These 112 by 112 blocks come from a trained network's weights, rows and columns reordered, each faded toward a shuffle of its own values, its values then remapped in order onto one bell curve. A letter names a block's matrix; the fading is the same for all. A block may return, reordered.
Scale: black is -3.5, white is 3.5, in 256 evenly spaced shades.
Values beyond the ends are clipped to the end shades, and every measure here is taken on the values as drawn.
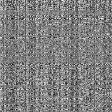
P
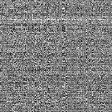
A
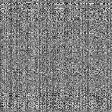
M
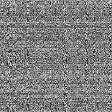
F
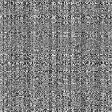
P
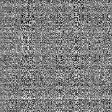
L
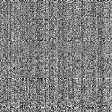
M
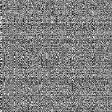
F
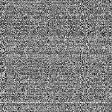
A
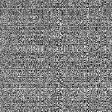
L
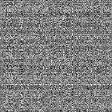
A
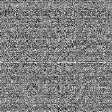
A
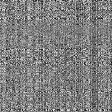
P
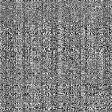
M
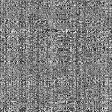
M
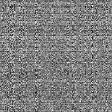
F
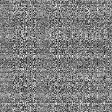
F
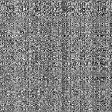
M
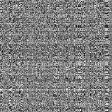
L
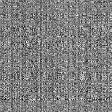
M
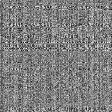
M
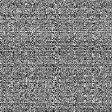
L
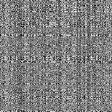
P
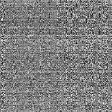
F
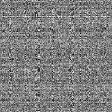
A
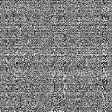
L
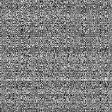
L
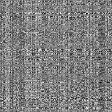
P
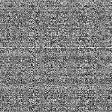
A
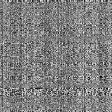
M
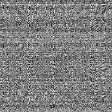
L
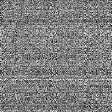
A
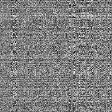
L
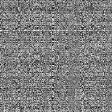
A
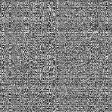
L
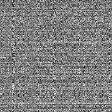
L
